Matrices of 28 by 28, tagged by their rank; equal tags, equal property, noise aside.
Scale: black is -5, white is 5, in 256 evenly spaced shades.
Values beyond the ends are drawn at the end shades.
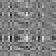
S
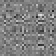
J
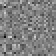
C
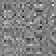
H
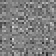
H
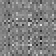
S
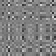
S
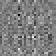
C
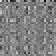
J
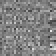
C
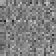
H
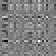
S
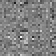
C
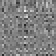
J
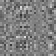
J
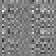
S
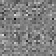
H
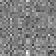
C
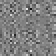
J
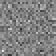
H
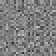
H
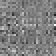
C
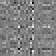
S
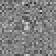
C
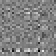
J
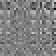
J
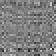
J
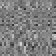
H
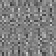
J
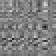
J
